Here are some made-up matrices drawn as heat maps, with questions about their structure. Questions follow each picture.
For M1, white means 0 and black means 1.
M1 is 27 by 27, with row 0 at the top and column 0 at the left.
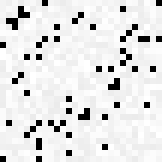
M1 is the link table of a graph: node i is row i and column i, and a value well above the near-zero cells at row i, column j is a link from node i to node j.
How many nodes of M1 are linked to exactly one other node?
8
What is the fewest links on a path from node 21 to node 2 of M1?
3
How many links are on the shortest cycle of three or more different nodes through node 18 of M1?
8
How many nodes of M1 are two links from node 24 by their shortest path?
6
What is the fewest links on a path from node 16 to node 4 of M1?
3
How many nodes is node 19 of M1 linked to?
3
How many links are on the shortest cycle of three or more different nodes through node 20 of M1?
7
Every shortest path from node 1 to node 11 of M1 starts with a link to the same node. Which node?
node 3
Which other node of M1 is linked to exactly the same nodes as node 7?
node 26
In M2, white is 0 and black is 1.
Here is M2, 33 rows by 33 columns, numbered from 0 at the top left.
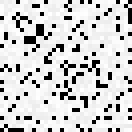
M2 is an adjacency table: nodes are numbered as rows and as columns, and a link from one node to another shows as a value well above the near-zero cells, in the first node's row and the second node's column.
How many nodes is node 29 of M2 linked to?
10
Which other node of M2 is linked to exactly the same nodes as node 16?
node 24
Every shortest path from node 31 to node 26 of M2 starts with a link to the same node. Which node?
node 19
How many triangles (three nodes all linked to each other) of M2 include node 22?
2
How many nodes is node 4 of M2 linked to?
9
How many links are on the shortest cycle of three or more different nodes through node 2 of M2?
3
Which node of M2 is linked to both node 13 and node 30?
node 23
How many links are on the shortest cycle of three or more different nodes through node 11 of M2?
4
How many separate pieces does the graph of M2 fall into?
2
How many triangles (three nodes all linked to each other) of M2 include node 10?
0
